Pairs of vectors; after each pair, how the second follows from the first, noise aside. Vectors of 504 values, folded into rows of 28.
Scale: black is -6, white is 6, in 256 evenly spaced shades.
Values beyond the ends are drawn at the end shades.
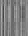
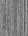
reversed, shrunk.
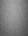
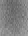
negated, shrunk.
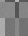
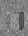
wrapped around, negated, partly zeroed.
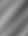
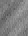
negated, shrunk.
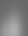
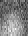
scaled up.
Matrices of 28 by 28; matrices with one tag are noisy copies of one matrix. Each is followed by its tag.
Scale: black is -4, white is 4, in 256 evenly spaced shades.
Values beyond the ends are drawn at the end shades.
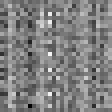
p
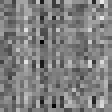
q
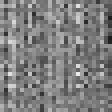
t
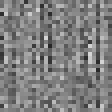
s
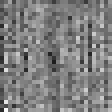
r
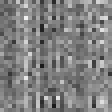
q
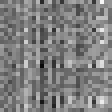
q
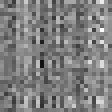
q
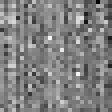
t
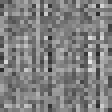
s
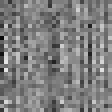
r
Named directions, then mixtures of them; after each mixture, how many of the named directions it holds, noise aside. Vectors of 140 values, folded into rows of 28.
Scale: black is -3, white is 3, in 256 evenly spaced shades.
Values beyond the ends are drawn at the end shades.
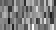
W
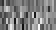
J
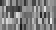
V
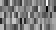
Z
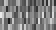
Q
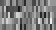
one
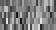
three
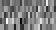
three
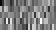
three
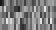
two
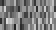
three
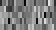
three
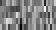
two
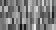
three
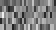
three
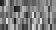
three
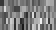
two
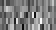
one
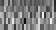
four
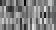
two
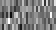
three
